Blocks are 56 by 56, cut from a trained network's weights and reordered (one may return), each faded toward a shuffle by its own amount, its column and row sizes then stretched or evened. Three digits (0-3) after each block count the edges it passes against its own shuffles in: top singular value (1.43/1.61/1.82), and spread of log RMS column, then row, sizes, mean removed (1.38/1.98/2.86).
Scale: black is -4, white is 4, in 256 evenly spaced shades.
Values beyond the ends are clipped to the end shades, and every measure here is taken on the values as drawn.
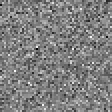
0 0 0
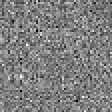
2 1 1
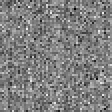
0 0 0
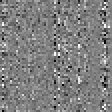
1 3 0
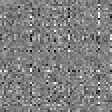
3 2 2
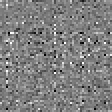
1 2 2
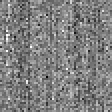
2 1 0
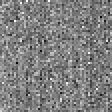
0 0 0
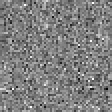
1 1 0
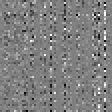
3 3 2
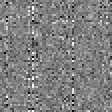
3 2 1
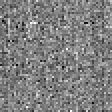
0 0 1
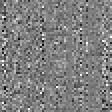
0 3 0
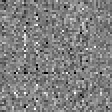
1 2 0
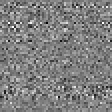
3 0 3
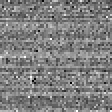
3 0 1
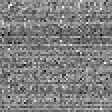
3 1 0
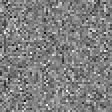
0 1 0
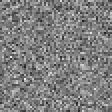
2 0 1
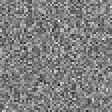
3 0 0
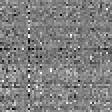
2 2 1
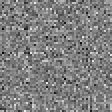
2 1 1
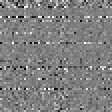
1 1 3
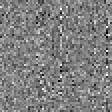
1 2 0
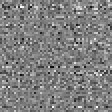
2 1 3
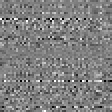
3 0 3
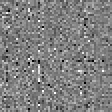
1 2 0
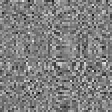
3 1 2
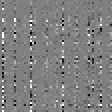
2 3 2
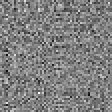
3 1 0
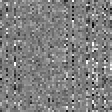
2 3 0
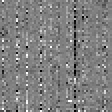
2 3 1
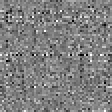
1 1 2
